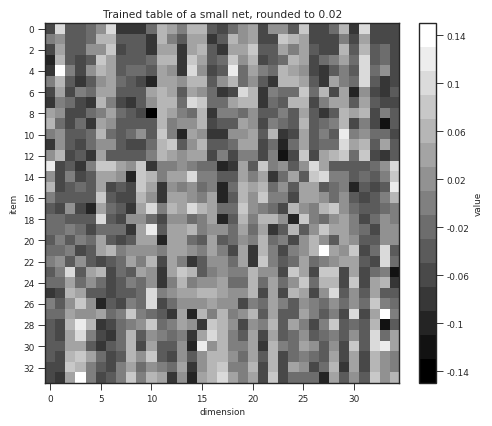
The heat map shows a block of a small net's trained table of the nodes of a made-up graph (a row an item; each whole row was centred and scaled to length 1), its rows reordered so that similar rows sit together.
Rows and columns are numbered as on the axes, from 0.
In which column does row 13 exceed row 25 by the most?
0
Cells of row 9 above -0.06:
28
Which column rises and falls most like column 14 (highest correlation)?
12
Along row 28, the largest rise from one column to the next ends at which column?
16
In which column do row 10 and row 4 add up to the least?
13
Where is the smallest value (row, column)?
8, 10
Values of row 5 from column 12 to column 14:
0.04 0.02 0.06
